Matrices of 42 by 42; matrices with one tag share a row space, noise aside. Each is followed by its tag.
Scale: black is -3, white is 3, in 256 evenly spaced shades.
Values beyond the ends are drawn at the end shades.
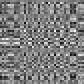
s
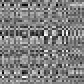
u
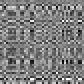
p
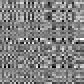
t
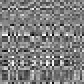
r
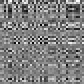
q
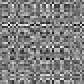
r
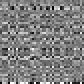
r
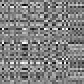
u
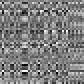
u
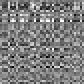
r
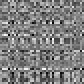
r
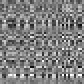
p
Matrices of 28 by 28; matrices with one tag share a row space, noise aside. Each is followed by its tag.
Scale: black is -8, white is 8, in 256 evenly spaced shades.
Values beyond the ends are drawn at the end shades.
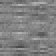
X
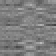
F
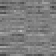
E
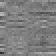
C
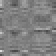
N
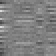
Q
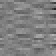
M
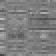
C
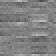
X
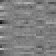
Q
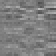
F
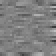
M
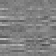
E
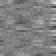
M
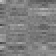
C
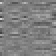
N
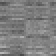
E
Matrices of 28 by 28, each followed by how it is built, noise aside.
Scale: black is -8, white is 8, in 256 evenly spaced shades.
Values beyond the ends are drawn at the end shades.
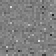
sparse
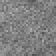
smooth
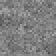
smooth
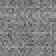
blocks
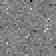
sparse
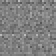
repeating columns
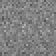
repeating columns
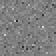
sparse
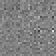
low rank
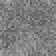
smooth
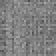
blocks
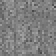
blocks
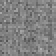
blocks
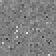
sparse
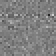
uneven rows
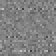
uneven rows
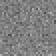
uneven rows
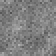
smooth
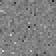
sparse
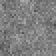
smooth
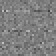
uneven rows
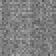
blocks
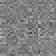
low rank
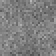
smooth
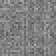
blocks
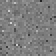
sparse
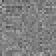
low rank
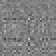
low rank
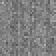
blocks
